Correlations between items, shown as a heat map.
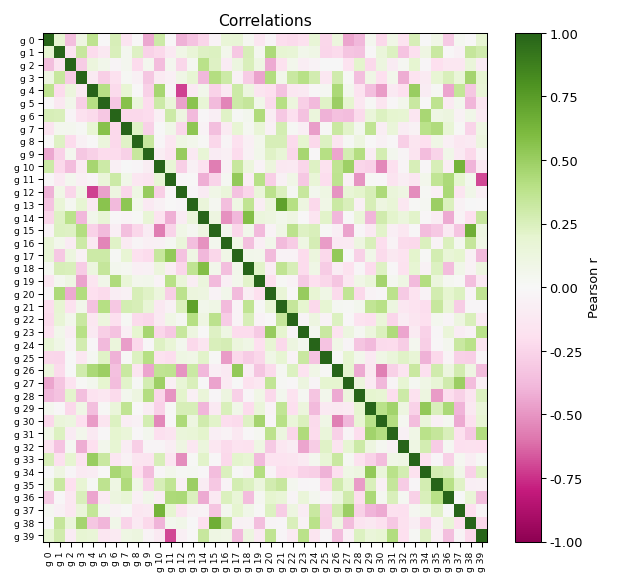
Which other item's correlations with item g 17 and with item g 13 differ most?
g 21
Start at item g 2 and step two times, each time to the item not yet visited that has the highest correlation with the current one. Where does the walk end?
g 18
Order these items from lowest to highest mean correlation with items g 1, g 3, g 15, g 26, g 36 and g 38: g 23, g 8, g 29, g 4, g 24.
g 4, g 8, g 29, g 23, g 24
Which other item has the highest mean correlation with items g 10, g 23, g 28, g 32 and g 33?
g 27
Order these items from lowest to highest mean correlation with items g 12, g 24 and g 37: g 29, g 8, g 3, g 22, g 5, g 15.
g 5, g 29, g 8, g 15, g 22, g 3
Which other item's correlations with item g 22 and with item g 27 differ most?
g 15
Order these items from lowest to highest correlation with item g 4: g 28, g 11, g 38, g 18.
g 38, g 28, g 11, g 18
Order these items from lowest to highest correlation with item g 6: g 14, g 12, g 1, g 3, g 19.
g 3, g 14, g 12, g 1, g 19
